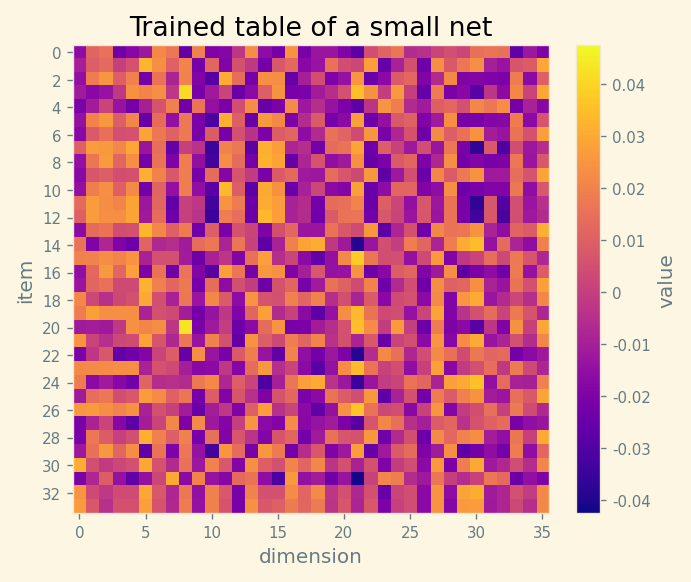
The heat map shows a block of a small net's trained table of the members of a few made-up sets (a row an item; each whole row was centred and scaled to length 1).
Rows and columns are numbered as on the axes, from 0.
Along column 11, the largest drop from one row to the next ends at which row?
6
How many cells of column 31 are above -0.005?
14
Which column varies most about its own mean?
21
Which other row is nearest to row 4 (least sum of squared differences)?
27
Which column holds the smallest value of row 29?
10
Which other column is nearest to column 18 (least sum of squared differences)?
17
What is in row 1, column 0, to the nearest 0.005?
-0.01
